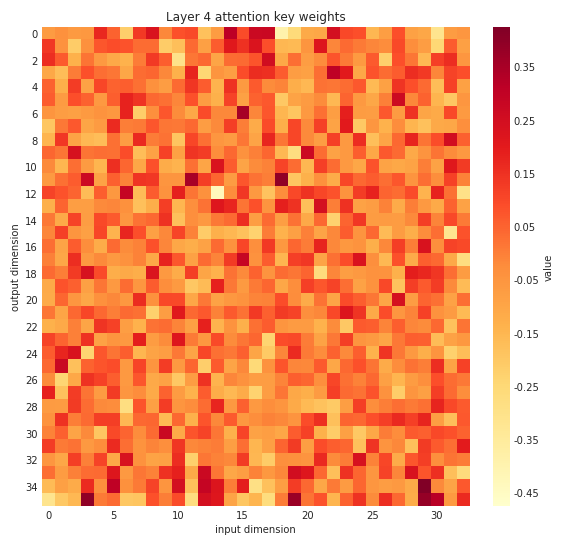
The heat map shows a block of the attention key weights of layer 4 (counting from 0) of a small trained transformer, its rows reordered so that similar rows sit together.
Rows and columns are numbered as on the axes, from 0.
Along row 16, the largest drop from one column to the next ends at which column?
30
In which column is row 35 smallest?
0
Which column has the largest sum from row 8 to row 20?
2
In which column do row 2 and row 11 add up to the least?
10
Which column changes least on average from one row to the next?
17
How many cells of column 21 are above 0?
19
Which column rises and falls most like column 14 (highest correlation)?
16
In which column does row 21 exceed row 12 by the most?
13
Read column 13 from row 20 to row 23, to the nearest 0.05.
-0.1 0 -0.15 0.1
